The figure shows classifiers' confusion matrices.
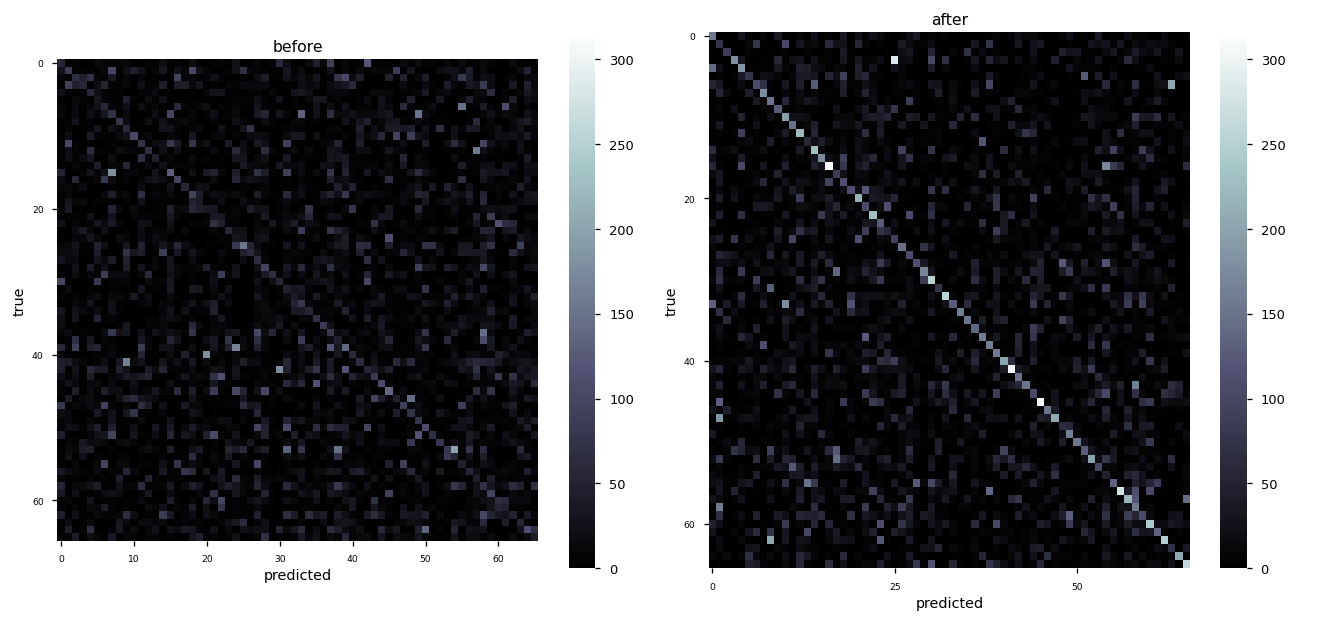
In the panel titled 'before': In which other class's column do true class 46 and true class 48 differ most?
43
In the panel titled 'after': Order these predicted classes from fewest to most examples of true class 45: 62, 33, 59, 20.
20, 62, 33, 59
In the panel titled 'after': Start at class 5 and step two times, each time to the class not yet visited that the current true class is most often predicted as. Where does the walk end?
17
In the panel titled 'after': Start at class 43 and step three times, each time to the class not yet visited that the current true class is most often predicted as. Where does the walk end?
10
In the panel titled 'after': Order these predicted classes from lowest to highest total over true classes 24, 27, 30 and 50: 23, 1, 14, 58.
58, 14, 1, 23
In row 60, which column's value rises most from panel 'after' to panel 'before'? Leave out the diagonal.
22
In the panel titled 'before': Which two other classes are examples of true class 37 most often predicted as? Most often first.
58, 27
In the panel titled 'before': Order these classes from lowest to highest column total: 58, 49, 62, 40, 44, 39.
40, 44, 62, 49, 39, 58
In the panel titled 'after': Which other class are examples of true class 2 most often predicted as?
35
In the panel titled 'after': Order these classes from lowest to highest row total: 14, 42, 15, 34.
42, 34, 15, 14
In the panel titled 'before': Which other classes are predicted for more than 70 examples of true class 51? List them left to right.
7, 21, 49
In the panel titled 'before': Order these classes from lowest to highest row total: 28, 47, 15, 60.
60, 47, 28, 15
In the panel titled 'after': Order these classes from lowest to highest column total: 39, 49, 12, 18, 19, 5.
5, 19, 49, 18, 39, 12
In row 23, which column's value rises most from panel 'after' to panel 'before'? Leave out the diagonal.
33
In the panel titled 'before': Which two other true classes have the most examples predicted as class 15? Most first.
7, 11
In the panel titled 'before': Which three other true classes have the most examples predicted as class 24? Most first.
39, 45, 25
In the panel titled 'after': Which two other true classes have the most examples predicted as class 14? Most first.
6, 55
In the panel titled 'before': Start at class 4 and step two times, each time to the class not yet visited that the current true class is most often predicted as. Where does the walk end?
45
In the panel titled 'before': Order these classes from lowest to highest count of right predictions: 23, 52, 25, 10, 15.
23, 52, 10, 15, 25
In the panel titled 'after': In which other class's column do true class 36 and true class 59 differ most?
49
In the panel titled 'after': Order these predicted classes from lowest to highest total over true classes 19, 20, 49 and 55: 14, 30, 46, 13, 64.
64, 46, 14, 13, 30
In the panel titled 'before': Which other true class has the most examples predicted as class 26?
9
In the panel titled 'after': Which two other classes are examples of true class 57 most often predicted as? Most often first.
65, 58
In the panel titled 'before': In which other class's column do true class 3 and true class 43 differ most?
22
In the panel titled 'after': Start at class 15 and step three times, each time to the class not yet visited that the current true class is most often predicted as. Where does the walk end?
54
